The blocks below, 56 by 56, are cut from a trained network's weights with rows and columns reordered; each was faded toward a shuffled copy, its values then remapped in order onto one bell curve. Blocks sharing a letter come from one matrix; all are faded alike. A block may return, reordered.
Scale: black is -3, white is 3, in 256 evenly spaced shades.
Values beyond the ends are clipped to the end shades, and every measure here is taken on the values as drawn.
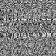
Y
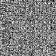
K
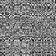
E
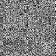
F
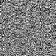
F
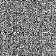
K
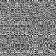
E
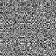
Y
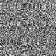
F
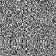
F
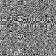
Y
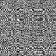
E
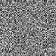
F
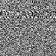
Y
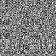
F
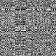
E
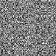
F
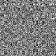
Y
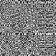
Y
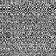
E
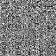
K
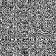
K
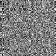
F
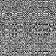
E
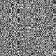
F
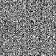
K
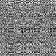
E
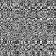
E
